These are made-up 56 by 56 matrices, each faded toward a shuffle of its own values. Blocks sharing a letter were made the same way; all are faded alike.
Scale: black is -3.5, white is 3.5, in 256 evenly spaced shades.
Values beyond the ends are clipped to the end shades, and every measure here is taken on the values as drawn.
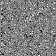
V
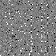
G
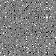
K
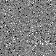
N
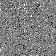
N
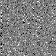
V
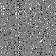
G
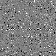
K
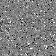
N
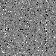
N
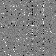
K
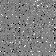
K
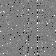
G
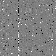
G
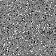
N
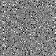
V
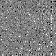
V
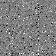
N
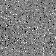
N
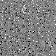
N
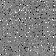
G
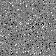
N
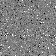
N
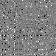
K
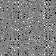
G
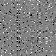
G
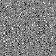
V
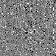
V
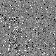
N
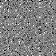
V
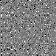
V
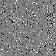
G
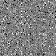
V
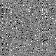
V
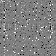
G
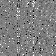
K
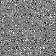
N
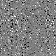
G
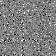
N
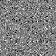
V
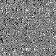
V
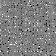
K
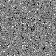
V
